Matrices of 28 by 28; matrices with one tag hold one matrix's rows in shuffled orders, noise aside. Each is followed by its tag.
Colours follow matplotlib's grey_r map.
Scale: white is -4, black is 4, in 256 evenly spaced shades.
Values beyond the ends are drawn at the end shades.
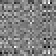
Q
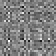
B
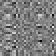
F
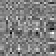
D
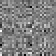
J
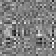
F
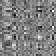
F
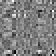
F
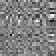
D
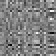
D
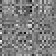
J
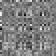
J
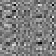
F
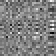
D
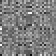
J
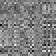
Q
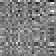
D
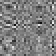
F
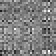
Q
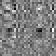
F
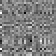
J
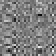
F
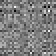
Q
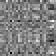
D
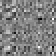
F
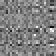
D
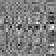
D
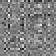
B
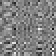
F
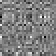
J
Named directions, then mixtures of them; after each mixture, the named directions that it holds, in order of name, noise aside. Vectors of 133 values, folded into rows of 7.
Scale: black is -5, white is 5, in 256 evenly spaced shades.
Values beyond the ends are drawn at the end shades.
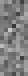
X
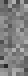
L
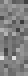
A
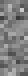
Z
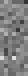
A.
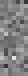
A, L.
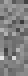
A.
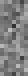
X.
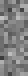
L, Z.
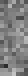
L, Z.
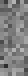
L.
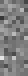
A, Z.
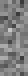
X, Z.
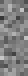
A, Z.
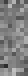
L, Z.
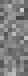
X, Z.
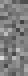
A, X.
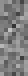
X.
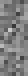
X.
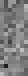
L, X.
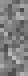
A, Z.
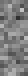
Z.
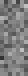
L, Z.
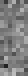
L, Z.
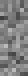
X, Z.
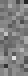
A, L.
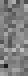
L, X.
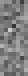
X.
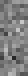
A, Z.
